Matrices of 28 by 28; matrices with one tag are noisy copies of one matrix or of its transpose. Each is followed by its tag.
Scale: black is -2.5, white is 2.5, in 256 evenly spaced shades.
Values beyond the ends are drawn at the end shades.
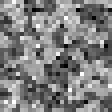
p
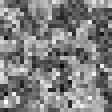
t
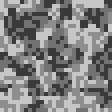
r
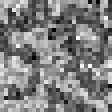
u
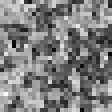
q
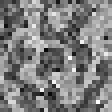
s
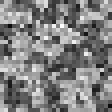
p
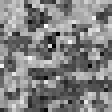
q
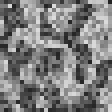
s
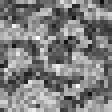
s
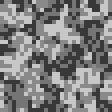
p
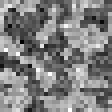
r
